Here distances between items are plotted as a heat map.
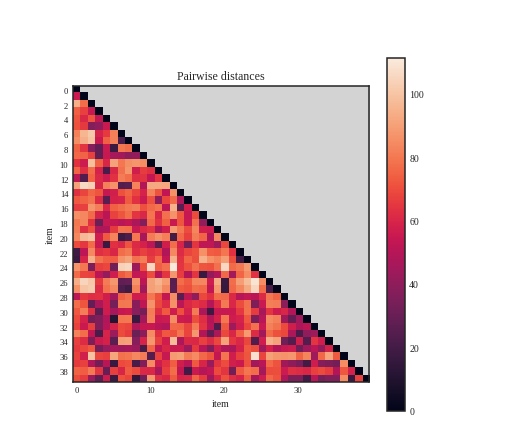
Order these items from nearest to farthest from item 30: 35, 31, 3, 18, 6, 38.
18, 3, 35, 31, 6, 38
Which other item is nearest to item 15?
38
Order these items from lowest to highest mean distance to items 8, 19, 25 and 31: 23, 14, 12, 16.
12, 14, 16, 23
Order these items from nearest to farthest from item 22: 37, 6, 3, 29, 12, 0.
0, 12, 37, 3, 29, 6
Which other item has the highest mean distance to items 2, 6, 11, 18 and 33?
23
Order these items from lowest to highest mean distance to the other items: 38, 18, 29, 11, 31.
31, 18, 29, 38, 11
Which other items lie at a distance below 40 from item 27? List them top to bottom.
6, 7, 13, 20, 26
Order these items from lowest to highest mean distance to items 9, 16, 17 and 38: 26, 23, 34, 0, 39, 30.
30, 39, 34, 26, 0, 23
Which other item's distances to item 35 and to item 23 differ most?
9
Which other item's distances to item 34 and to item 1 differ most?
24
